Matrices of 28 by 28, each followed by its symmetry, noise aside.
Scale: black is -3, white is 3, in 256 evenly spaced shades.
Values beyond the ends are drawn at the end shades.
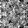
mirrored top to bottom.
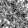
symmetric across the other diagonal.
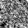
symmetric across the other diagonal.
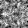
mirrored top to bottom.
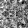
mirrored top to bottom.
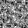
same after a half turn.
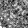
symmetric across the other diagonal.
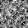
symmetric.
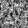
same after a half turn.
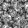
symmetric.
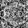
mirrored top to bottom.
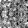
mirrored top to bottom.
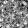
symmetric across the other diagonal.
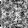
mirrored top to bottom.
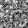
symmetric.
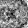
mirrored top to bottom.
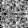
mirrored top to bottom.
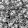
symmetric.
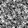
same after a half turn.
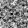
mirrored top to bottom.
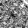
symmetric across the other diagonal.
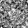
symmetric.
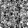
mirrored top to bottom.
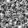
same after a half turn.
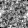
same after a half turn.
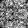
mirrored top to bottom.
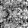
mirrored top to bottom.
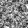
symmetric.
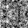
mirrored top to bottom.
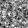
mirrored top to bottom.
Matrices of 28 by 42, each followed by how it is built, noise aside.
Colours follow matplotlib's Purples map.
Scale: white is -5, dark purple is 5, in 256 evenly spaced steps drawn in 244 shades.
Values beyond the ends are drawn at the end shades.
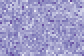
smooth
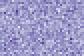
repeating columns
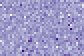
sparse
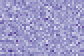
low rank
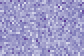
noise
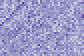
Hankel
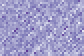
Hankel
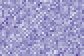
Hankel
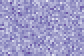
noise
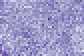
smooth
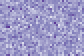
repeating rows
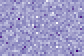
sparse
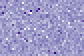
sparse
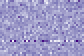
uneven rows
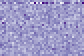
uneven rows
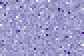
sparse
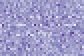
uneven rows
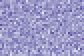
repeating columns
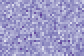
noise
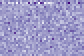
uneven rows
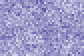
smooth
